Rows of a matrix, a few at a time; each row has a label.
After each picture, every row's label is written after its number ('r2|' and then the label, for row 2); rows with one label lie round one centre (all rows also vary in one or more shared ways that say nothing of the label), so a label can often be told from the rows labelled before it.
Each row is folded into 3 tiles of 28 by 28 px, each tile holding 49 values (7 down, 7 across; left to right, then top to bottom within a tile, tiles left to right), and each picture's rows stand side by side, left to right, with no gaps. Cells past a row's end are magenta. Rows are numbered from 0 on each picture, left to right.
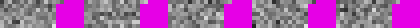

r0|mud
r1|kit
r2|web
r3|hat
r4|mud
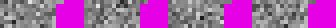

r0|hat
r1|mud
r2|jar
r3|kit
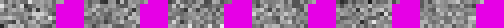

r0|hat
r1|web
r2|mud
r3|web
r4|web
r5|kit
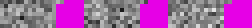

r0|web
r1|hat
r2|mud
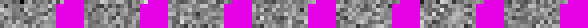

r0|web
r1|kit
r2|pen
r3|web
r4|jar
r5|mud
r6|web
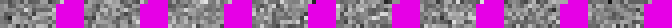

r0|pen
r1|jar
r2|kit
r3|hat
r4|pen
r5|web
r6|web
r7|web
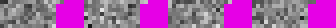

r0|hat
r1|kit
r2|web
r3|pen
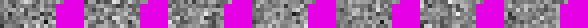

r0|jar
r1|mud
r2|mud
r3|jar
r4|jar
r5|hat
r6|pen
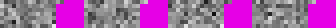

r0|hat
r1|pen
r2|mud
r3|kit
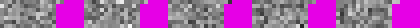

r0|hat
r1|kit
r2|hat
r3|mud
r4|pen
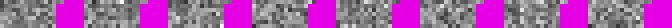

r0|mud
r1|kit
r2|mud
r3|hat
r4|hat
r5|web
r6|kit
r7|jar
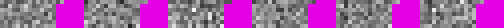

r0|web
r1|mud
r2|mud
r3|hat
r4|pen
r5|pen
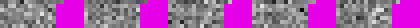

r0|web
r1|pen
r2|web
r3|web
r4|web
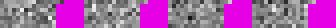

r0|jar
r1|web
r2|web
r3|pen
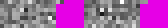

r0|jar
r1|kit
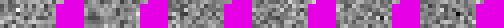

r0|kit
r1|pen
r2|kit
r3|web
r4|jar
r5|jar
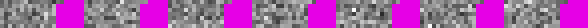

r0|pen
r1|web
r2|kit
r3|hat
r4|kit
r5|jar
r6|jar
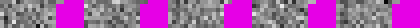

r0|pen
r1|hat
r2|pen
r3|web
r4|pen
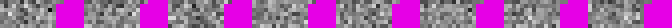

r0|web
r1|mud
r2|hat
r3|jar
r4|pen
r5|web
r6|mud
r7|web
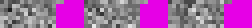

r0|mud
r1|kit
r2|mud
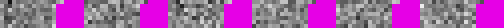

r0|pen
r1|hat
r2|kit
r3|hat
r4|web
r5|hat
